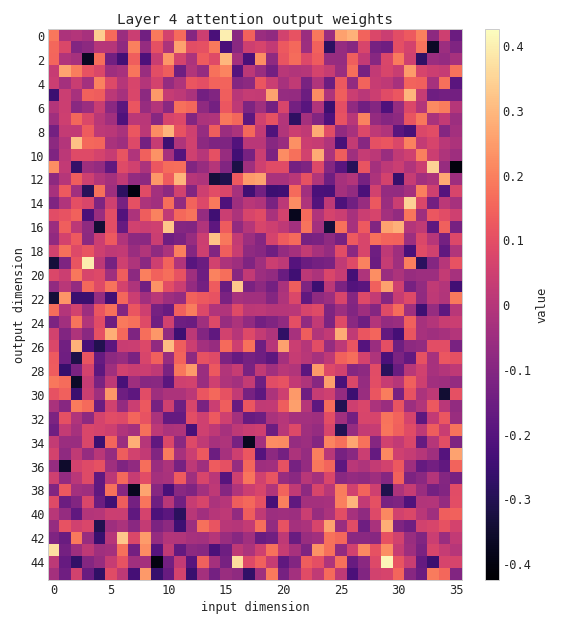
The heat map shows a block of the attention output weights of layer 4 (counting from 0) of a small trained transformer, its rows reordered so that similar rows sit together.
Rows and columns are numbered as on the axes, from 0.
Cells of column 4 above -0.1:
32
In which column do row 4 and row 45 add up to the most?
34
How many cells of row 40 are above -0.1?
31
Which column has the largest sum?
8
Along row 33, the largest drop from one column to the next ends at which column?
25
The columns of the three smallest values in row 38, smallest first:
7, 29, 10
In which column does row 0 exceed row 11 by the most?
26
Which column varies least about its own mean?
13
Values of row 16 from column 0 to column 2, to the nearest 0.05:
-0.05 0.15 0
